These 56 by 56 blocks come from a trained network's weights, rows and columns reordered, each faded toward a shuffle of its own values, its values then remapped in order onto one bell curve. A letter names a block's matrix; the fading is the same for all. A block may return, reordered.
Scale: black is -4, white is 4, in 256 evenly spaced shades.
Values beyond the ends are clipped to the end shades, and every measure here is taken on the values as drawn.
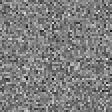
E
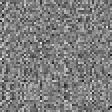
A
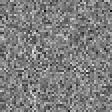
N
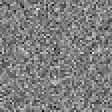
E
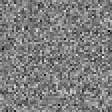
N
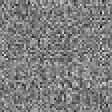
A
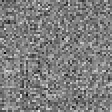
N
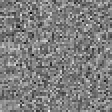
N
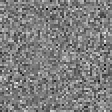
E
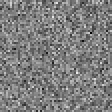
N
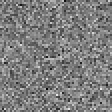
E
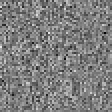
A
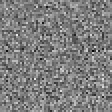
E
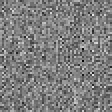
A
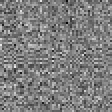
A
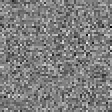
E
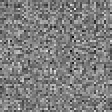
A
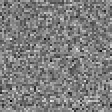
E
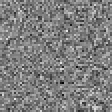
N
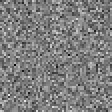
N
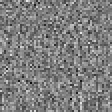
N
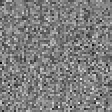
E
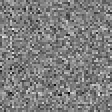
E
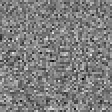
E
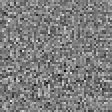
N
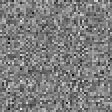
A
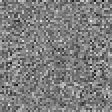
E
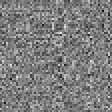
A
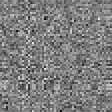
A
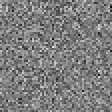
A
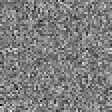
E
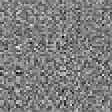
A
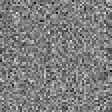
A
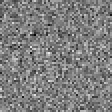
E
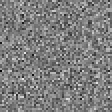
E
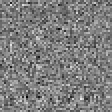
E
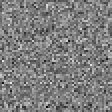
E
